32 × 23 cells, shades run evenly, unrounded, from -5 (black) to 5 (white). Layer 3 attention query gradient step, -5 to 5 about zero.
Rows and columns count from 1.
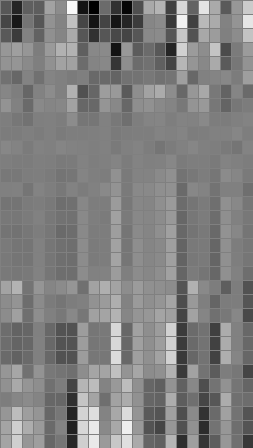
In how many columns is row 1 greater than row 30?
10
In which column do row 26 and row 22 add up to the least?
17
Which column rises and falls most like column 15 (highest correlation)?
14
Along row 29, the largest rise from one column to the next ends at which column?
8
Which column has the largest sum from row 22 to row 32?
11
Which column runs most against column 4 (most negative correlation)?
23
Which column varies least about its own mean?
22
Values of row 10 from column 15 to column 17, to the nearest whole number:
0 0 0
